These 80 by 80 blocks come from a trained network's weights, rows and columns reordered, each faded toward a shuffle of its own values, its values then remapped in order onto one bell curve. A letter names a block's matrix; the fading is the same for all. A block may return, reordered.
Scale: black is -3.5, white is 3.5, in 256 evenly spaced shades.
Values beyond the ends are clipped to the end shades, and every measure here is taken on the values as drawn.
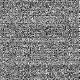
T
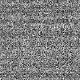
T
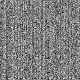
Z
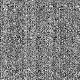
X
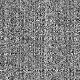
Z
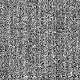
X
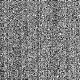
X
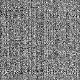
Z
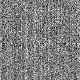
X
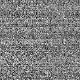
T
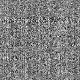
X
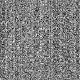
X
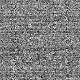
T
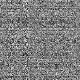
T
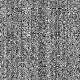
Z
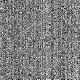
Z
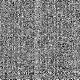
X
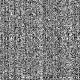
Z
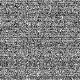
T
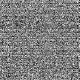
T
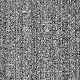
Z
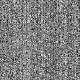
X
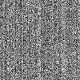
Z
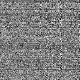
T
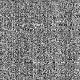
X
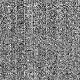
X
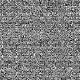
T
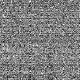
T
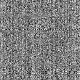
Z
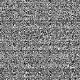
T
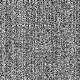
Z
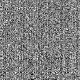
X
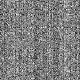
Z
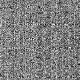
X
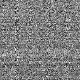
T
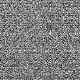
T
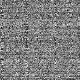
T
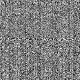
X
